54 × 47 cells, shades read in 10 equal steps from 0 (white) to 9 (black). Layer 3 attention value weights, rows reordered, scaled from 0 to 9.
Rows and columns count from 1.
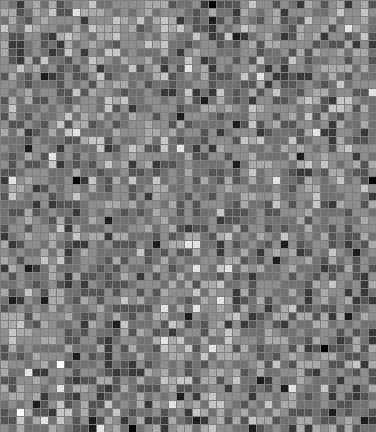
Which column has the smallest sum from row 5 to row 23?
43
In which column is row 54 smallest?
13
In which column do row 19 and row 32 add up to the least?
18
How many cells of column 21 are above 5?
9
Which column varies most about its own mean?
10
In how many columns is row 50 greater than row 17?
21
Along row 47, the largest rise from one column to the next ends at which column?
5
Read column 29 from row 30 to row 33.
2 4 4 3
